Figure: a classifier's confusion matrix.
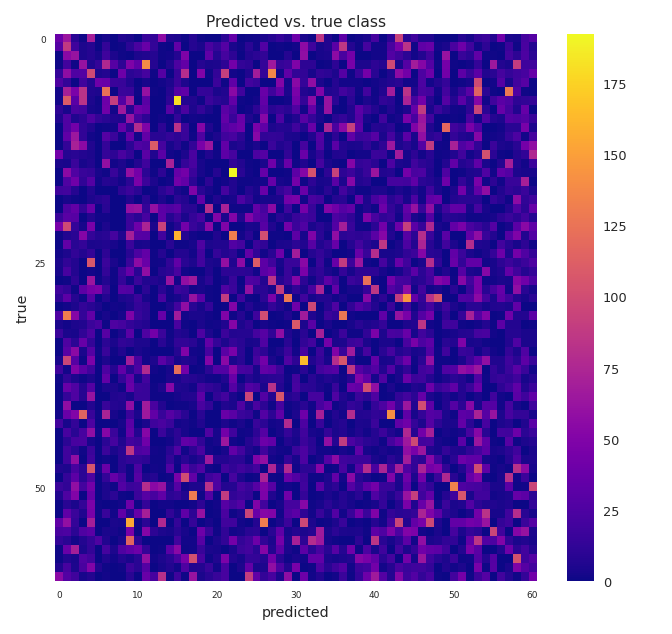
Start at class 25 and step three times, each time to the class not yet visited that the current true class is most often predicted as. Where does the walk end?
39
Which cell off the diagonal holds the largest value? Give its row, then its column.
15, 22
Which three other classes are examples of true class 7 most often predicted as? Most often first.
15, 1, 3
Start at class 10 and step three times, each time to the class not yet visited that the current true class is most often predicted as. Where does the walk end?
59
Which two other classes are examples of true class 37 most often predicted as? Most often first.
15, 11
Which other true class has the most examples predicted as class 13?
21
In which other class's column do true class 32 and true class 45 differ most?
30
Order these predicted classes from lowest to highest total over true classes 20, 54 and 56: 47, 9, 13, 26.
13, 47, 26, 9
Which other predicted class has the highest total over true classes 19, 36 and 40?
31
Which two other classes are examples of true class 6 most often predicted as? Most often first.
57, 53
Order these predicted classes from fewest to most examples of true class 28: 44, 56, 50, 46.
50, 46, 56, 44
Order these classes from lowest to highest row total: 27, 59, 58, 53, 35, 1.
35, 59, 1, 58, 27, 53
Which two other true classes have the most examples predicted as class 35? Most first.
15, 36
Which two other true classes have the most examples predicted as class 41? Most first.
23, 48
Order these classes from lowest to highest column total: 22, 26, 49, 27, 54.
49, 54, 27, 22, 26
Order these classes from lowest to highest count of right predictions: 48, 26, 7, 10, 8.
26, 48, 8, 10, 7
